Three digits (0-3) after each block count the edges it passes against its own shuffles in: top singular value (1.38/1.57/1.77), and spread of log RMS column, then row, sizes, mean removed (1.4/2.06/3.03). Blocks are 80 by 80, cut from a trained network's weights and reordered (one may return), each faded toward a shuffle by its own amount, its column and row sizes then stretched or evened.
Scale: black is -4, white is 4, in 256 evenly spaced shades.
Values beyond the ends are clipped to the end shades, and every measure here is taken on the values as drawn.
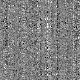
2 2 1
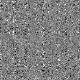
0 2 1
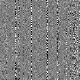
3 3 0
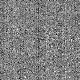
1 0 1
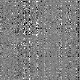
2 3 2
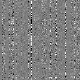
3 3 1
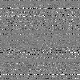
2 0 3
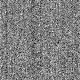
1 0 0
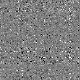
0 2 2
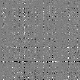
3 2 2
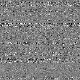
1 0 3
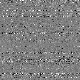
0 1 3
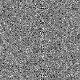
1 2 1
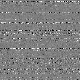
2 0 3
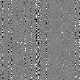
2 3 0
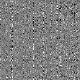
1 3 1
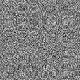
3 1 0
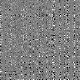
1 3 2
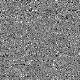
1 1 2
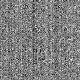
3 0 2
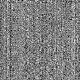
3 1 1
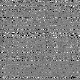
0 1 3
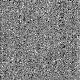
0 0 1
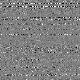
2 0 3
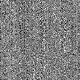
1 2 0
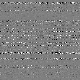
2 1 3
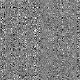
2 3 1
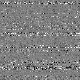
0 0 3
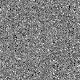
0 1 0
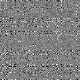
2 2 3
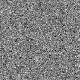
1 0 0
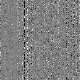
3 3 0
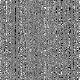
3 3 1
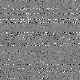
1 1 3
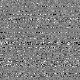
0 0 3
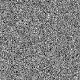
1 1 0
